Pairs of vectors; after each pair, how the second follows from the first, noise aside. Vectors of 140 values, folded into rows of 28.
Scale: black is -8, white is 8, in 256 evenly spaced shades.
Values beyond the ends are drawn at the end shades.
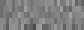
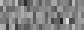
wrapped around, scaled up.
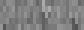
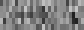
wrapped around, scaled up.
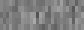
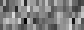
wrapped around, scaled up.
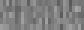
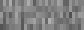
negated.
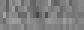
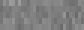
wrapped around, negated, shrunk.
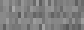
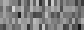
scaled up.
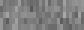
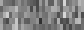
scaled up.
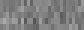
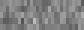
negated.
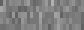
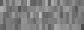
copied.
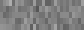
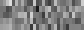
scaled up.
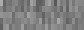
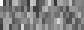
scaled up.
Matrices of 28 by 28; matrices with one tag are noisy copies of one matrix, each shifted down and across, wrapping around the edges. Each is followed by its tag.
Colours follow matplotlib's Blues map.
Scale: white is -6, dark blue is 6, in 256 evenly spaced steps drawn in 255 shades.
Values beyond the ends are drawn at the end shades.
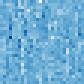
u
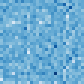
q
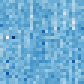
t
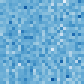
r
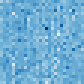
r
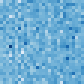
r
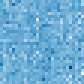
r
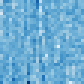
u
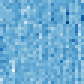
u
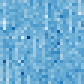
t
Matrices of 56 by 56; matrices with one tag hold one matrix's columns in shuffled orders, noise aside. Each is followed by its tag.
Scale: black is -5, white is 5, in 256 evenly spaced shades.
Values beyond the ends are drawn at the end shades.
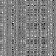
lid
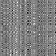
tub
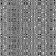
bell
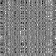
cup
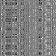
bell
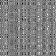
bell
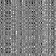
cup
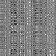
tub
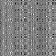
bell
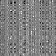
cup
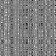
lid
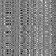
tub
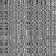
cup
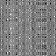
bell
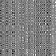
tub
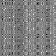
bell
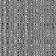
lid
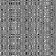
bell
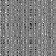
lid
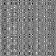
bell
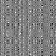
lid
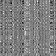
cup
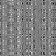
bell
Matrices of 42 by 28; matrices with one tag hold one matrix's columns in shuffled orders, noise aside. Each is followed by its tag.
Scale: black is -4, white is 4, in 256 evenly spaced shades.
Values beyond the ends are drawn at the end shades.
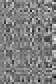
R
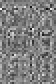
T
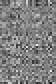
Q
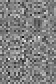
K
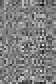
Q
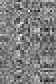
R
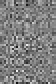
Q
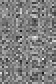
K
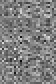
K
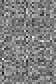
K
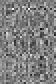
T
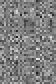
K
